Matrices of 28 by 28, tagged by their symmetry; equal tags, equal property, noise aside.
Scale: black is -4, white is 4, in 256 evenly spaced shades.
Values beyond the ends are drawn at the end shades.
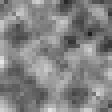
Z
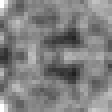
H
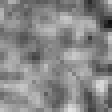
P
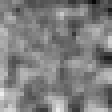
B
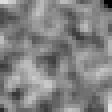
Z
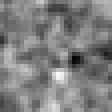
B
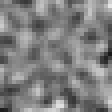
B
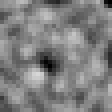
Z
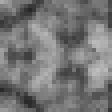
H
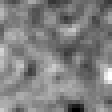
B
